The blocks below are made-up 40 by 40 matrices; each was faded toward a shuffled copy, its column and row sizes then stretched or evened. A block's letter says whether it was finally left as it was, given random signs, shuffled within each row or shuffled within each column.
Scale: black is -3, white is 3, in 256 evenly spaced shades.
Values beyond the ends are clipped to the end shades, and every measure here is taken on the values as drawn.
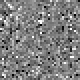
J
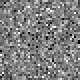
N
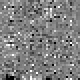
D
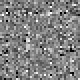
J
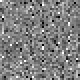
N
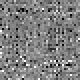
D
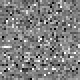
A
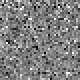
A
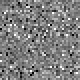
A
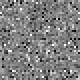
A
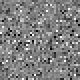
A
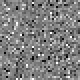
N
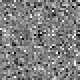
D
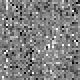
N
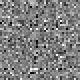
D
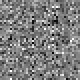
J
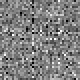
D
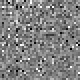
J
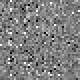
N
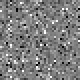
N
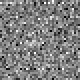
A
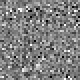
A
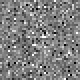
N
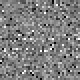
A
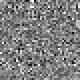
A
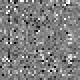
D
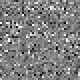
A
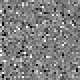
N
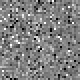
N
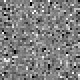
N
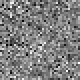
N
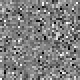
N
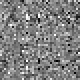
J
